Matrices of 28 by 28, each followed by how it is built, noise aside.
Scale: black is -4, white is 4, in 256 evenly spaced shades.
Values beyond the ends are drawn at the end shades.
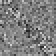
banded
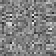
low rank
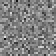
low rank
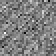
Hankel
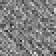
Toeplitz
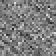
Toeplitz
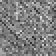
Toeplitz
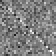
diagonal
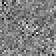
block diagonal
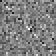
diagonal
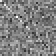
diagonal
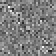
banded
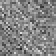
Toeplitz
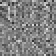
low rank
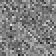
Toeplitz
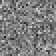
noise
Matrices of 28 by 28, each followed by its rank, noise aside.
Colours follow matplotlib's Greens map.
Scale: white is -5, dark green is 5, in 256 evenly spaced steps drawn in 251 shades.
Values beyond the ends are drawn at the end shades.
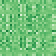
three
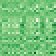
three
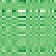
one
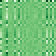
one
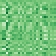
two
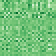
three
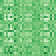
two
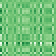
one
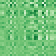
two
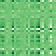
one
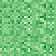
four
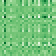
two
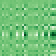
one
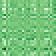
two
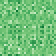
four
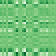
one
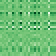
one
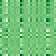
one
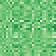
three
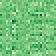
four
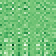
two
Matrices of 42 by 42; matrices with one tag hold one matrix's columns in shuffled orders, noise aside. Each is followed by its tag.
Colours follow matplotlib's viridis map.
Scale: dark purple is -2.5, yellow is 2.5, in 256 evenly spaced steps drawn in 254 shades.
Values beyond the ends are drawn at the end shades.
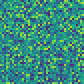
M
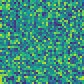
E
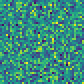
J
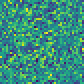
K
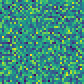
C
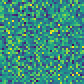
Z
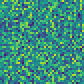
E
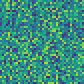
E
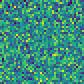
K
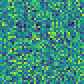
E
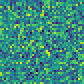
J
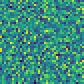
C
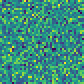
C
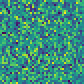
K
